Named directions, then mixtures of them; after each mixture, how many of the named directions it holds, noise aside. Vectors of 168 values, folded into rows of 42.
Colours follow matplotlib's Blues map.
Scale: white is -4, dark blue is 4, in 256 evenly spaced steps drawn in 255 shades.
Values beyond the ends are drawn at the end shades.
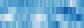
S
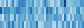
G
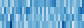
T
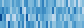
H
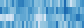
two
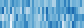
two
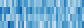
three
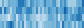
three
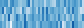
one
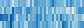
two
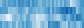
one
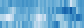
one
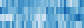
two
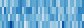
two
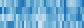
three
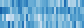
three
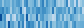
one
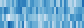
four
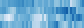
one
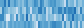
three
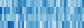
three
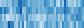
four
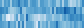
two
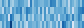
one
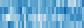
four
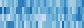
three
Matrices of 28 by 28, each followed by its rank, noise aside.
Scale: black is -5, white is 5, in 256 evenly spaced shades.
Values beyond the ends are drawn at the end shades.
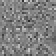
eight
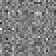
four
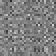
four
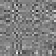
three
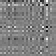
two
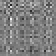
two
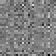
four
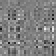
two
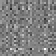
three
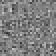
eight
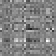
three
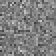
eight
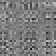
three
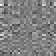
three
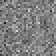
eight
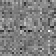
four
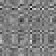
two
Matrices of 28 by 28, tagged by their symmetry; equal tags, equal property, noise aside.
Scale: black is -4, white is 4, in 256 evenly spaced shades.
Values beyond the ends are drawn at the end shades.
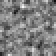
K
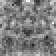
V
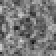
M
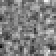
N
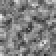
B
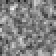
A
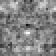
V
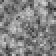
B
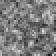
B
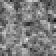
A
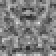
V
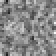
M
